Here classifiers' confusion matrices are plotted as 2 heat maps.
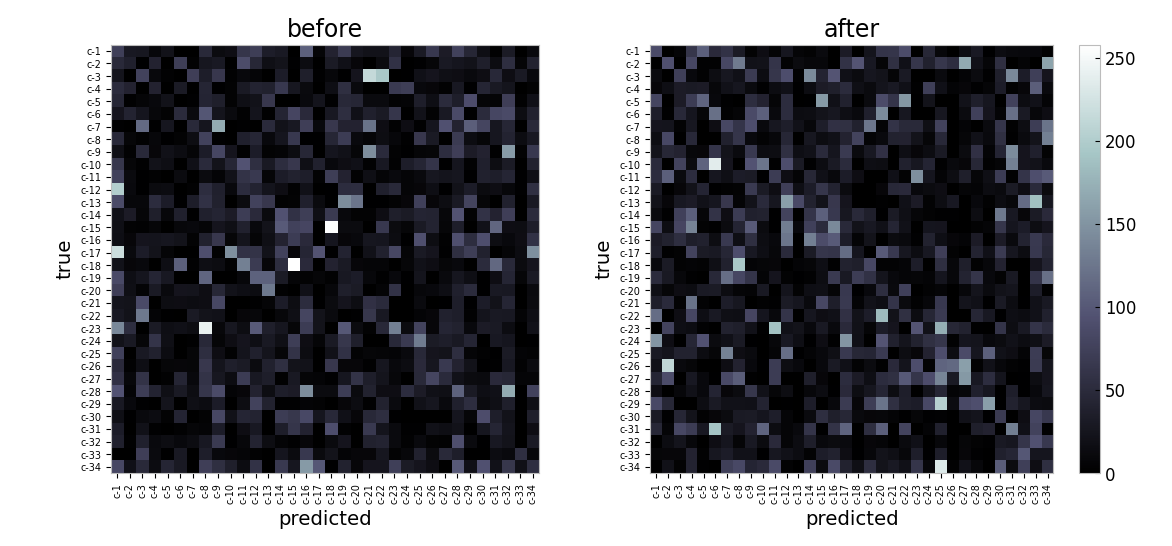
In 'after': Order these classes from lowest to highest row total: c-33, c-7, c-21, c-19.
c-33, c-21, c-19, c-7
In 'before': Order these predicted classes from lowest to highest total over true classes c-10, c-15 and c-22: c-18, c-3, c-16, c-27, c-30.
c-27, c-30, c-3, c-16, c-18
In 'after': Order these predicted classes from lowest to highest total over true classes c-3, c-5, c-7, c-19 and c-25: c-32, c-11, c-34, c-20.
c-32, c-11, c-20, c-34
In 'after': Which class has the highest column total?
c-25
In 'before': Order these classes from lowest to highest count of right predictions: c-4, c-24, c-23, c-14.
c-4, c-24, c-14, c-23
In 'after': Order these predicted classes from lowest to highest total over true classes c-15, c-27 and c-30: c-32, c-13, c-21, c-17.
c-13, c-32, c-21, c-17
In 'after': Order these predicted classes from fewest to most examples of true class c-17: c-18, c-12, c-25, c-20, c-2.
c-2, c-18, c-12, c-25, c-20
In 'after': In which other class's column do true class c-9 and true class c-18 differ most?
c-8
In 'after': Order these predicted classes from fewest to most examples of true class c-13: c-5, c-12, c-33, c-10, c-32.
c-5, c-10, c-32, c-12, c-33
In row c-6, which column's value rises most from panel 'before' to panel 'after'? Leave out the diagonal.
c-20
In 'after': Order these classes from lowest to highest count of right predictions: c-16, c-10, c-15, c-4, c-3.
c-4, c-15, c-3, c-16, c-10
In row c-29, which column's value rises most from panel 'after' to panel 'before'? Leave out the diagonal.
c-12
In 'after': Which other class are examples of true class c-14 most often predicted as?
c-30
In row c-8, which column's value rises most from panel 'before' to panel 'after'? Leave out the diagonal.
c-34
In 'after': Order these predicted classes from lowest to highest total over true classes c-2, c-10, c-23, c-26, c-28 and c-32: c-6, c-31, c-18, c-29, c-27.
c-29, c-18, c-31, c-6, c-27
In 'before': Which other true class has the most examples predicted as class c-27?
c-7
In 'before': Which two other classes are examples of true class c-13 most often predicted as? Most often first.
c-19, c-20
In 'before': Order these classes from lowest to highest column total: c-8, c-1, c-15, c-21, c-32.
c-21, c-15, c-32, c-8, c-1
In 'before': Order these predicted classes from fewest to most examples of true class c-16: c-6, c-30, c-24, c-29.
c-24, c-6, c-29, c-30
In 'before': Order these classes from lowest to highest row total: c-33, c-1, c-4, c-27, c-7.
c-33, c-4, c-27, c-1, c-7
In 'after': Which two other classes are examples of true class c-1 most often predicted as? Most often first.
c-5, c-22
